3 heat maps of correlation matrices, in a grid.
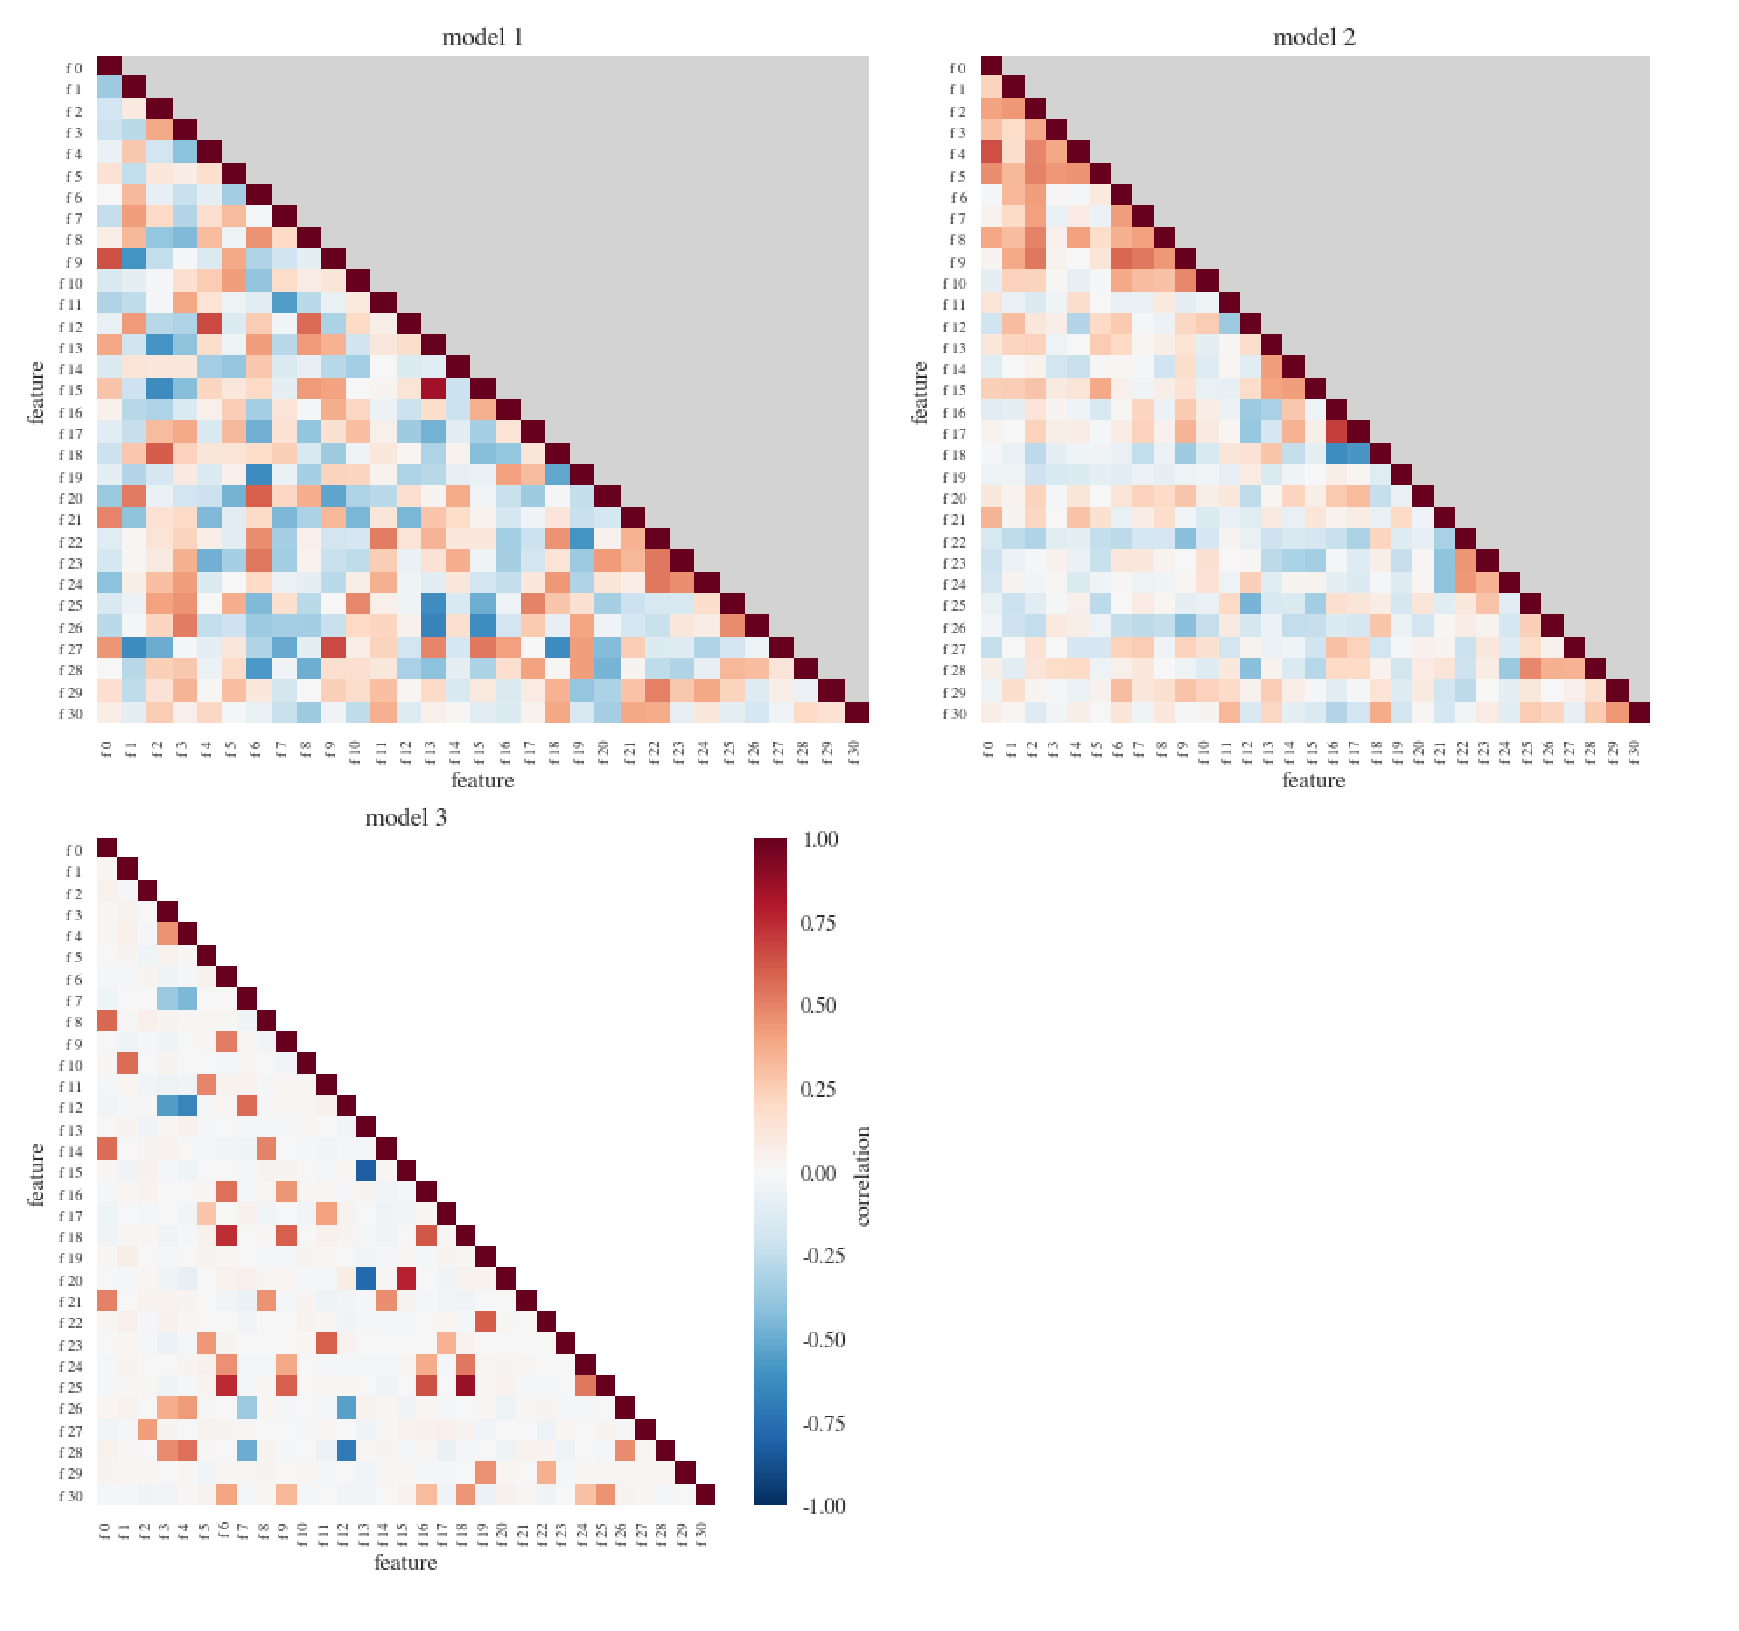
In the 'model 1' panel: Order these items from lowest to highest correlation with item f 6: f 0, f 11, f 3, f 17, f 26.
f 17, f 26, f 3, f 11, f 0
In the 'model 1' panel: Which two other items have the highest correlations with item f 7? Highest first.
f 1, f 5
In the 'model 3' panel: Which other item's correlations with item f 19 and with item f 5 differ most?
f 22
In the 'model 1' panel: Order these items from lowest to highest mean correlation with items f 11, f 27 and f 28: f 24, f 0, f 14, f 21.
f 14, f 24, f 0, f 21
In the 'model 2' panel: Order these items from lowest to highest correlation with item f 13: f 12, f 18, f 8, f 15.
f 8, f 12, f 18, f 15
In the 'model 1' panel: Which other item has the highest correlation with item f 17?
f 25
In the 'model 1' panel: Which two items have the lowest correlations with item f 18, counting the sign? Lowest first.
f 27, f 19
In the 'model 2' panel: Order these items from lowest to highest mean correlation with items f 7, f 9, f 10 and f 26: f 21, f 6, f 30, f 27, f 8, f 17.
f 21, f 30, f 17, f 27, f 8, f 6
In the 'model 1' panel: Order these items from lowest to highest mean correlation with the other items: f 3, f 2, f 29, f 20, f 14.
f 20, f 14, f 2, f 3, f 29
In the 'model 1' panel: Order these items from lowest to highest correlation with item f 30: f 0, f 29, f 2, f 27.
f 27, f 0, f 29, f 2
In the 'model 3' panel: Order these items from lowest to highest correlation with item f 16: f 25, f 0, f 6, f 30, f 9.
f 0, f 30, f 9, f 6, f 25
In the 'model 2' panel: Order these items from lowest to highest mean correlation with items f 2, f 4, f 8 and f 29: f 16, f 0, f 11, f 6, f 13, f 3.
f 16, f 11, f 13, f 3, f 6, f 0
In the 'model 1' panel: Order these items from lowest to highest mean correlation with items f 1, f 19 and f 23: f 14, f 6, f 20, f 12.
f 12, f 6, f 14, f 20
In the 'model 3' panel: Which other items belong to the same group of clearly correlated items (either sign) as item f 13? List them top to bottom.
f 15, f 20
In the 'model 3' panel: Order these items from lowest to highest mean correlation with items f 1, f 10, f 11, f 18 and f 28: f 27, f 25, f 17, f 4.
f 27, f 17, f 4, f 25
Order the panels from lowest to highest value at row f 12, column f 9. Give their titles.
model 1, model 3, model 2
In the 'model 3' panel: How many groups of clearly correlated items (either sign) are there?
8
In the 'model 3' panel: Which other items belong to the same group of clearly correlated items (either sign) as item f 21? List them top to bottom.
f 0, f 8, f 14
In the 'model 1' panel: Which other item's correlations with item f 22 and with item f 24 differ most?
f 13
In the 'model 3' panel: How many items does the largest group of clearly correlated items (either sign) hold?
7
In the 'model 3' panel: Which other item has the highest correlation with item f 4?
f 28
